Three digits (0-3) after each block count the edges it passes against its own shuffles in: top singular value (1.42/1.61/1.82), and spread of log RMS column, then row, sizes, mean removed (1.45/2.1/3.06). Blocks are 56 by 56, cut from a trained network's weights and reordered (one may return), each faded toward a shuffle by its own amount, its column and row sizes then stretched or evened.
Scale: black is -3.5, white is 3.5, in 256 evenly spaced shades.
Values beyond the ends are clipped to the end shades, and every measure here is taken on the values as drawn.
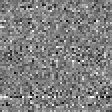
1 1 2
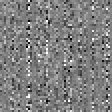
0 3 0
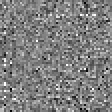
1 1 1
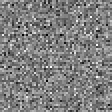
1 1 0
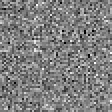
1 0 0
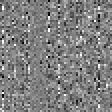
2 3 0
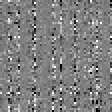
1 3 1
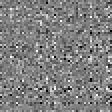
2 2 2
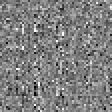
2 2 0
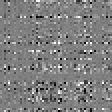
2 3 3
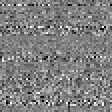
0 0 3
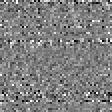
2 0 3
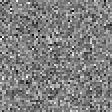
1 1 0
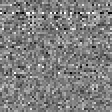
1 0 2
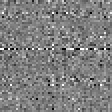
3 1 2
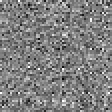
3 1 1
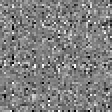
1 2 2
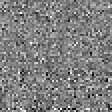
0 1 2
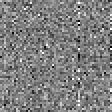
2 1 0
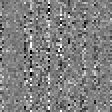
1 3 0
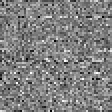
1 0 2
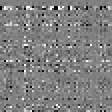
3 2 3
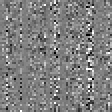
0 3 1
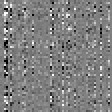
3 3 1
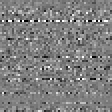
2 0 3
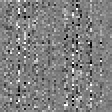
0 3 0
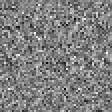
0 0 1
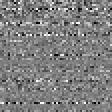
1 0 3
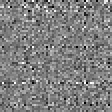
2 1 2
